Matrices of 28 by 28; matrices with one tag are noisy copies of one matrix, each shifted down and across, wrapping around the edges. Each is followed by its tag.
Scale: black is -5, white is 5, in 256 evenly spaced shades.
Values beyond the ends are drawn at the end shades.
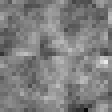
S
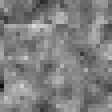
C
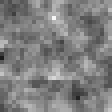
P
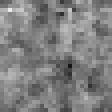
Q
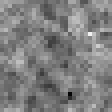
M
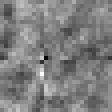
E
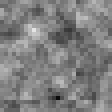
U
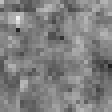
S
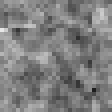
M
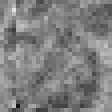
E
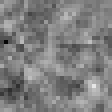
U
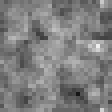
S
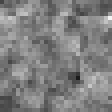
C
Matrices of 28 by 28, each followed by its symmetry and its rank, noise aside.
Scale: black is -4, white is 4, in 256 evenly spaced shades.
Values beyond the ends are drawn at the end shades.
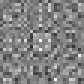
symmetric, rank three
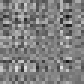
antisymmetric, rank two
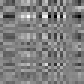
no symmetry, rank one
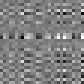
no symmetry, rank one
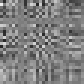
antisymmetric, rank two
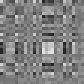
symmetric, rank one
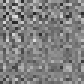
no symmetry, rank three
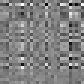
no symmetry, rank one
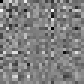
no symmetry, rank three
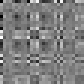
symmetric, rank one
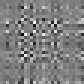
antisymmetric, rank two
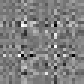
no symmetry, rank three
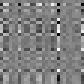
no symmetry, rank one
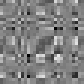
symmetric, rank two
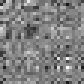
symmetric, rank three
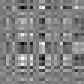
no symmetry, rank one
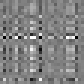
no symmetry, rank one
